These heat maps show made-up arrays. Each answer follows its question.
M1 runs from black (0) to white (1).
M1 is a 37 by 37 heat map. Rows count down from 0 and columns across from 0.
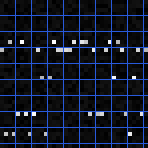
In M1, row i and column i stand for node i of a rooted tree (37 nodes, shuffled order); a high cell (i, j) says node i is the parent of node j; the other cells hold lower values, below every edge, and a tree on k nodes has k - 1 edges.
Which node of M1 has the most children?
12
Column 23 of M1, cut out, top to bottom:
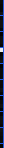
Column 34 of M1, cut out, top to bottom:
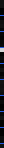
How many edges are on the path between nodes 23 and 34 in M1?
2
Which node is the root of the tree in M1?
19
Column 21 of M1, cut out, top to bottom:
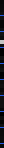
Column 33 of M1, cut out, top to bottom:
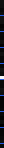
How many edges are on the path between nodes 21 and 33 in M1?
3
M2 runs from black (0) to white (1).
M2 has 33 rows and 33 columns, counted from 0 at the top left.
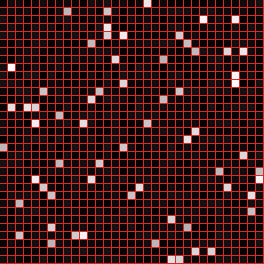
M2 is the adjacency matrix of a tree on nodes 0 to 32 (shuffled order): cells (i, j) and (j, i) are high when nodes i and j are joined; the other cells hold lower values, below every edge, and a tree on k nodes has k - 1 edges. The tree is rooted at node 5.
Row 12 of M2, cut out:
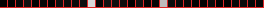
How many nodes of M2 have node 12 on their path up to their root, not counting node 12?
3
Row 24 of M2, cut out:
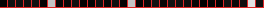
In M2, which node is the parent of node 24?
6
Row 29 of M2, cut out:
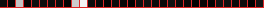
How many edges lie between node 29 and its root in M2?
6
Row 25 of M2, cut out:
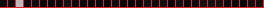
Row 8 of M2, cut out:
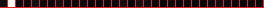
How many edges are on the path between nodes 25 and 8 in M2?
8
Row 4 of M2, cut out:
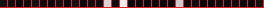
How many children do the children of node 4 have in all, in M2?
4
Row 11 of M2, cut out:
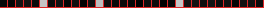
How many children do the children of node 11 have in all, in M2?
3
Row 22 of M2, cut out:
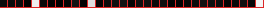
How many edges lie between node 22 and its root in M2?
2
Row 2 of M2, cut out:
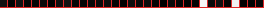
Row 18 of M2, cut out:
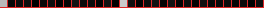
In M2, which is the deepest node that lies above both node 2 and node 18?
15
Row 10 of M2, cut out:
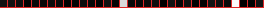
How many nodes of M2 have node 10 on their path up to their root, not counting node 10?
4
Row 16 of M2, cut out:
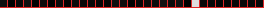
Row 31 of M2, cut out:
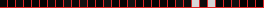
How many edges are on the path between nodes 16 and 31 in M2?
2
